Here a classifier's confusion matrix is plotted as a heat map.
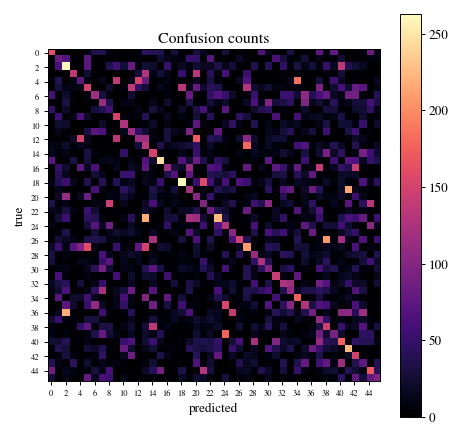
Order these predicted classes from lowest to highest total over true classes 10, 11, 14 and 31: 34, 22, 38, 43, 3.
3, 22, 34, 43, 38
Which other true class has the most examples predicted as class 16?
34
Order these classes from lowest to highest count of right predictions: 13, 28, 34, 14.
28, 13, 14, 34
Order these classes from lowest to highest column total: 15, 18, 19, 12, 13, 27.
12, 15, 18, 19, 27, 13
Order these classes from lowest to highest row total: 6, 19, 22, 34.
22, 34, 19, 6
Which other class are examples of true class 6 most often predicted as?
35
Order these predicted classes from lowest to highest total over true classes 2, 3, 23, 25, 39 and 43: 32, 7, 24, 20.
7, 32, 24, 20
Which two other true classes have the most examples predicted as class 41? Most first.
19, 36
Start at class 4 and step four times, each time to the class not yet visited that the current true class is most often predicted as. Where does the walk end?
5
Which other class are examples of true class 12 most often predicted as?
20
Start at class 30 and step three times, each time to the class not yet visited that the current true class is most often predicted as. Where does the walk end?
24
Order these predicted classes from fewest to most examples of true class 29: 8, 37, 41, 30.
41, 37, 30, 8
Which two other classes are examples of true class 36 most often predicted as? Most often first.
2, 25
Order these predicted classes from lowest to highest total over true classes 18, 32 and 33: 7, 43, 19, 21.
19, 43, 21, 7
